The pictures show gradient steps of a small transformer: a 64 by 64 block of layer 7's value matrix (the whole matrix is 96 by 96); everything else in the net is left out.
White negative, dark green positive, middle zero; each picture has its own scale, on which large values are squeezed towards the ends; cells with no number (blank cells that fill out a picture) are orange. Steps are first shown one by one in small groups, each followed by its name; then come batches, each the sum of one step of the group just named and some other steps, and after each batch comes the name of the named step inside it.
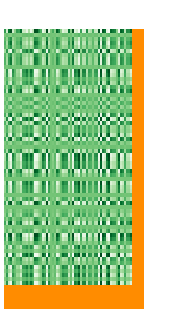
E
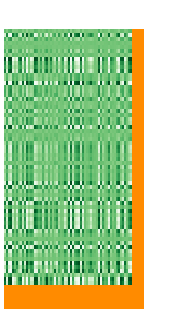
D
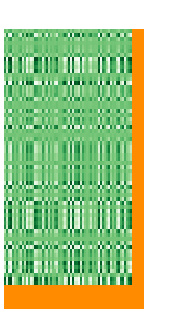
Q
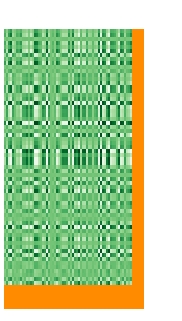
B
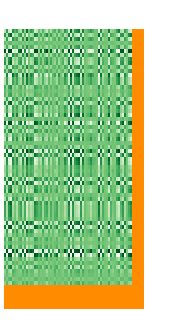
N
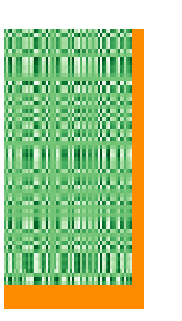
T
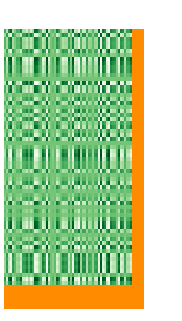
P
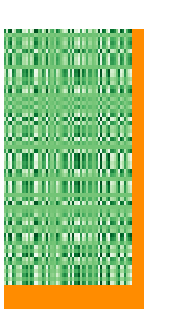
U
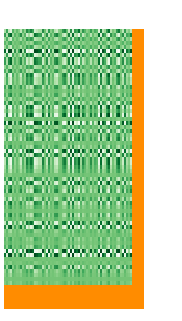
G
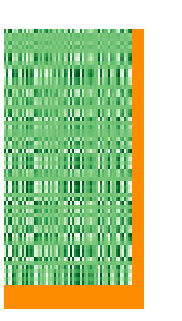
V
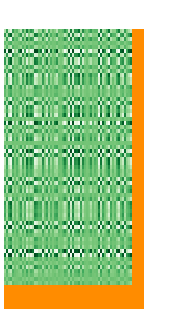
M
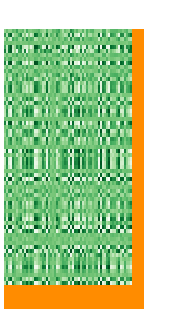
N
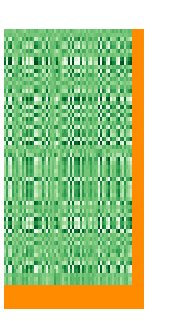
V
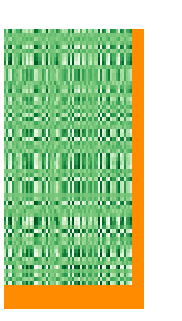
E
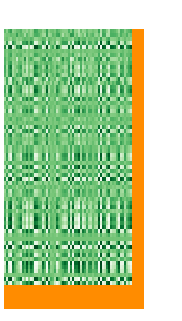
D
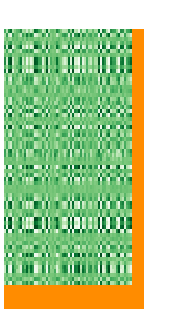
P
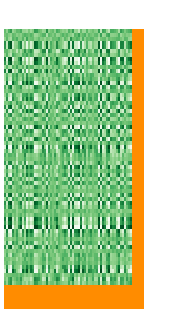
P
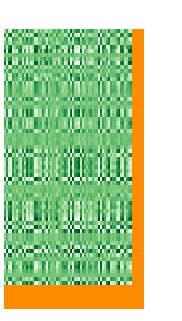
N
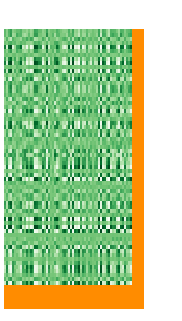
B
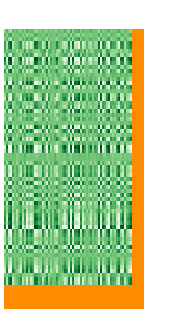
Q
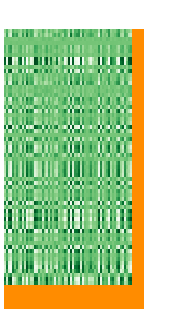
D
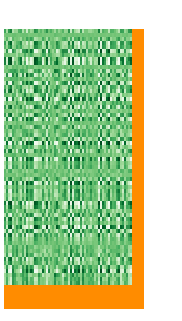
V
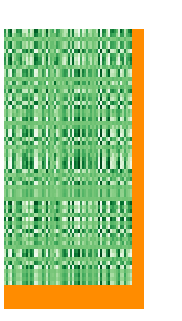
U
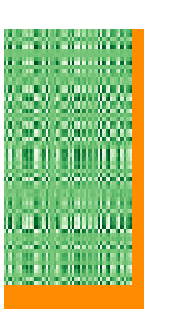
B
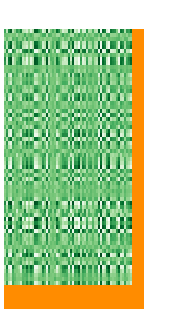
E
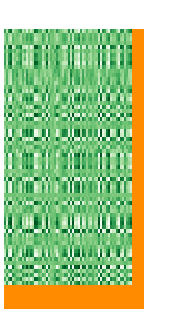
V
